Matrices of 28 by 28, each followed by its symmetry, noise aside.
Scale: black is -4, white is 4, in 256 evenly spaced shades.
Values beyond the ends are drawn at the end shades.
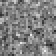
antisymmetric.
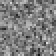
no symmetry.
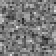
same after a half turn.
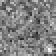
symmetric.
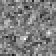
same after a half turn.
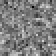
no symmetry.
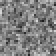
no symmetry.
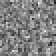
no symmetry.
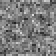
same after a half turn.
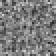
same after a half turn.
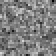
antisymmetric.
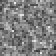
same after a half turn.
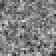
no symmetry.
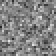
no symmetry.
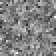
same after a half turn.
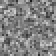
same after a half turn.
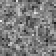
no symmetry.
